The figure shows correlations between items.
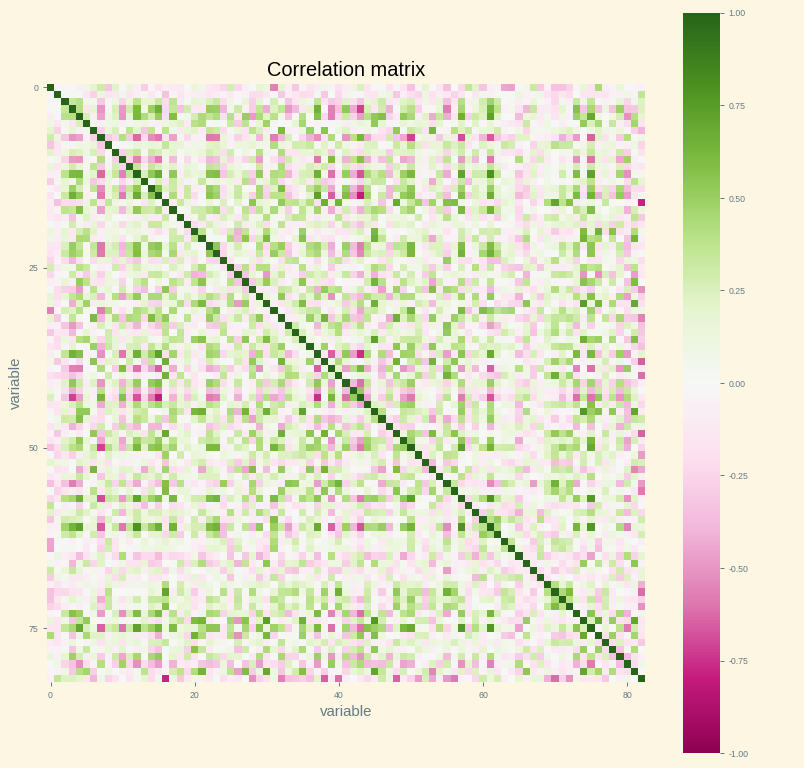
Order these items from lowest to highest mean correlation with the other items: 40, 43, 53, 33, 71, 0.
43, 0, 33, 53, 40, 71
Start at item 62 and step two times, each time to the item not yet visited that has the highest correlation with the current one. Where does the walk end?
31
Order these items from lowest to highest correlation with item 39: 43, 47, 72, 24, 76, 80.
72, 76, 24, 47, 80, 43
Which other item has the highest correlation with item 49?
75
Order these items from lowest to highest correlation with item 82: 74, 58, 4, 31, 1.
74, 58, 31, 4, 1
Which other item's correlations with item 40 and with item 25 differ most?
55
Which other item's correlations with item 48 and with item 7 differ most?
50
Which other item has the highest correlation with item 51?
16
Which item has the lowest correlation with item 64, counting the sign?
0
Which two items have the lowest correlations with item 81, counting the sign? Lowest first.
53, 26
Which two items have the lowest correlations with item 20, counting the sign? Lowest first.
26, 70
